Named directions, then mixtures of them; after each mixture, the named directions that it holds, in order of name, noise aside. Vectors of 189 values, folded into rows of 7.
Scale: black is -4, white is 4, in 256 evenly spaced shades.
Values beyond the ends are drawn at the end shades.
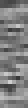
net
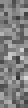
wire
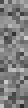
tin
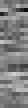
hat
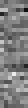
hat.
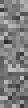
hat, tin.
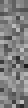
hat, tin, wire.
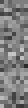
hat, tin, wire.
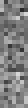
hat, tin, wire.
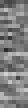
hat, net, wire.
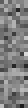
hat, tin.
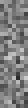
wire.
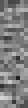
net, tin, wire.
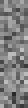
hat, tin, wire.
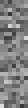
hat, net, tin.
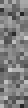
tin.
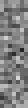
net, tin, wire.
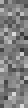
tin.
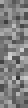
wire.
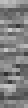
net.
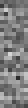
hat, net, wire.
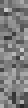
hat, tin, wire.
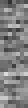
hat, net, tin.
